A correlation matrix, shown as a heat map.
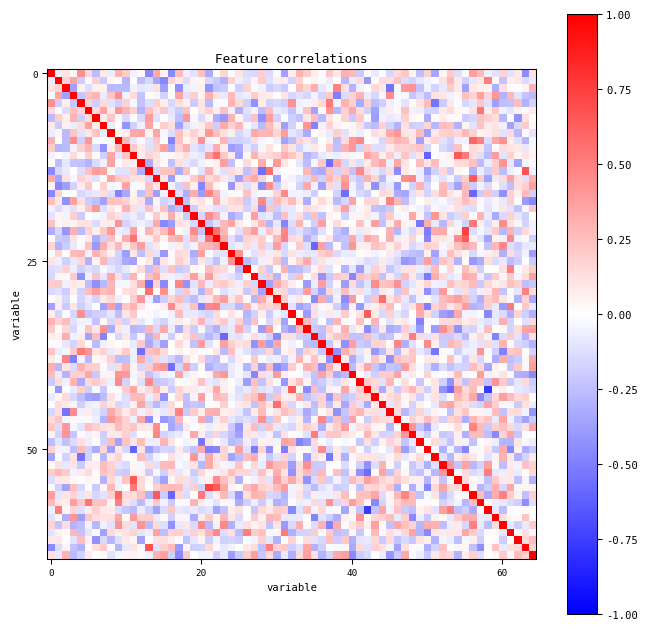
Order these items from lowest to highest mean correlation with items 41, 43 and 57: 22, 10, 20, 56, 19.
10, 22, 19, 20, 56
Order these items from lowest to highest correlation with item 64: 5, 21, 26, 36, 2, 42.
36, 42, 21, 5, 26, 2
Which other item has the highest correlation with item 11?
54
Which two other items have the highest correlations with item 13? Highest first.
63, 29
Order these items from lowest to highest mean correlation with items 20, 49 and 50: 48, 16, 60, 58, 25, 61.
61, 16, 48, 58, 25, 60
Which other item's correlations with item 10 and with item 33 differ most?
49
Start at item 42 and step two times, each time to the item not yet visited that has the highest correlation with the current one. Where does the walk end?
4
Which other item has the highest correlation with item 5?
57
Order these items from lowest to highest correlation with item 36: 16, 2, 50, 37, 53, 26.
37, 2, 16, 26, 53, 50
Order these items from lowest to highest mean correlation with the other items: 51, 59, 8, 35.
35, 51, 59, 8
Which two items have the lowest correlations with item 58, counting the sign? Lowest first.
42, 32
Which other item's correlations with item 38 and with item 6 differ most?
3
